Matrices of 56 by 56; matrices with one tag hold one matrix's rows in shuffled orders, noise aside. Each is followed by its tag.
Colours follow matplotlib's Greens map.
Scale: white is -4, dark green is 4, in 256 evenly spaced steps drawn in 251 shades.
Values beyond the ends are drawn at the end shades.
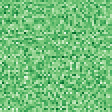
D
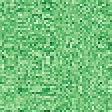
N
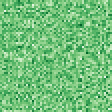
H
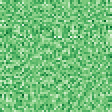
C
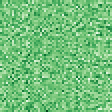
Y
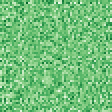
C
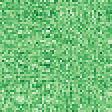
N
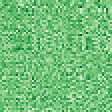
H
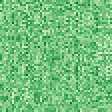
Y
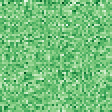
D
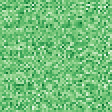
H
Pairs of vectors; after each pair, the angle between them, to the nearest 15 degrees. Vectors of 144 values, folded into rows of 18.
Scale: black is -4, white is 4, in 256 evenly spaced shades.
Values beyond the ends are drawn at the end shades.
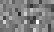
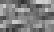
90 degrees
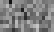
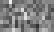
165 degrees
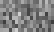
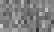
45 degrees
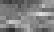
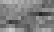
165 degrees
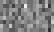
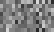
90 degrees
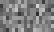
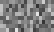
150 degrees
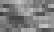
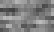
90 degrees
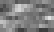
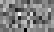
90 degrees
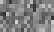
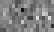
90 degrees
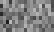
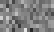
120 degrees
